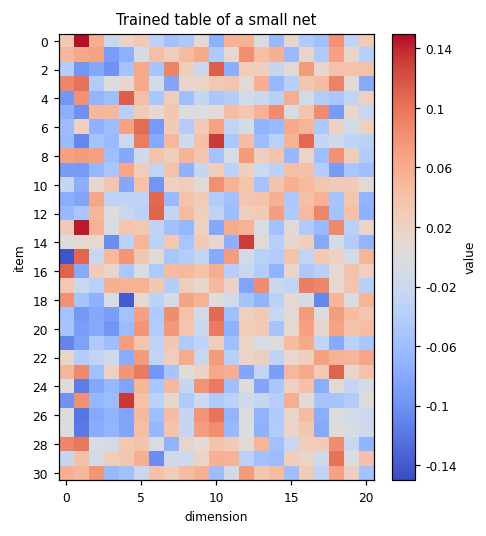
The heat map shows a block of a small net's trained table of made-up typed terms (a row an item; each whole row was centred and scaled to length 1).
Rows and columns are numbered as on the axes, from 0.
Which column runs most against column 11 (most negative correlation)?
7
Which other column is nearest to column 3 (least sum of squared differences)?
11
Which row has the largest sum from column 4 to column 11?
17
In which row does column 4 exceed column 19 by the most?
25
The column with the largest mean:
5
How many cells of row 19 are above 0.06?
5
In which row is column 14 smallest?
23
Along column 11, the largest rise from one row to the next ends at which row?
15
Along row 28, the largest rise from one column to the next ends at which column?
8
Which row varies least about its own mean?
22
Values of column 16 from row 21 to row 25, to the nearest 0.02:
0.06 0.02 0.06 0.04 0
